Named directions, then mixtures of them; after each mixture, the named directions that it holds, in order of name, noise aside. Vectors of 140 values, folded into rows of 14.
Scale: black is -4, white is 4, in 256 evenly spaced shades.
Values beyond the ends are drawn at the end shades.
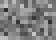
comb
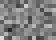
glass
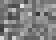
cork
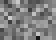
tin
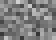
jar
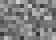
jar.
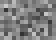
comb, cork.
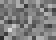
glass.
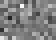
comb, cork.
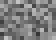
jar.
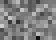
tin.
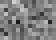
comb, tin.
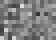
cork.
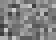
cork, jar.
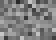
jar.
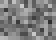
comb.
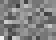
cork, glass.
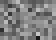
cork, tin.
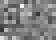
comb, cork.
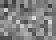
comb.
